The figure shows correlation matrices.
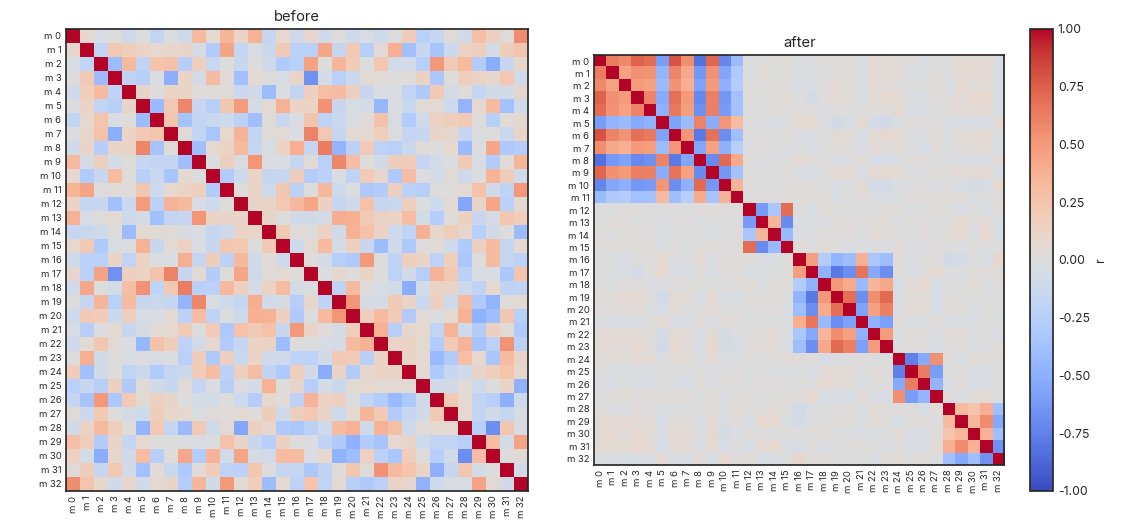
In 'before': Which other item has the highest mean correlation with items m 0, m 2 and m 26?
m 17
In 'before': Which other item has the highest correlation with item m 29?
m 32
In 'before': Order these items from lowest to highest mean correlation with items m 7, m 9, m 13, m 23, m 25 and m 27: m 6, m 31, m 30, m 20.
m 30, m 6, m 31, m 20
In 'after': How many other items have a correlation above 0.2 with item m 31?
3
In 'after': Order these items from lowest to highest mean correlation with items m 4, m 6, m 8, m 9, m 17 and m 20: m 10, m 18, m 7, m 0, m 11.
m 10, m 11, m 18, m 7, m 0
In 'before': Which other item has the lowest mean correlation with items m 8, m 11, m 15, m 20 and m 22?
m 24
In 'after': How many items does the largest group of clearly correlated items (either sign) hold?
12
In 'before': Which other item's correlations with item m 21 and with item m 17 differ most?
m 3
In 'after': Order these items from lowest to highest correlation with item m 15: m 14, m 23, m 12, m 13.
m 13, m 14, m 23, m 12
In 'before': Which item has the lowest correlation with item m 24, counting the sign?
m 18
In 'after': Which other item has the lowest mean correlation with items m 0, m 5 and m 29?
m 32
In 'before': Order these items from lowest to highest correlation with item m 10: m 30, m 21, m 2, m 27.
m 2, m 27, m 21, m 30
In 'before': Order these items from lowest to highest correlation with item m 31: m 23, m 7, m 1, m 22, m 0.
m 7, m 0, m 1, m 23, m 22
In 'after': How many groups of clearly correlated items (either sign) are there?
5
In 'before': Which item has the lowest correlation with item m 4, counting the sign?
m 14
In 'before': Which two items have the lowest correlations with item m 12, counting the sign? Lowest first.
m 28, m 3
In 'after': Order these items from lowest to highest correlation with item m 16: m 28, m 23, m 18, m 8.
m 23, m 18, m 28, m 8
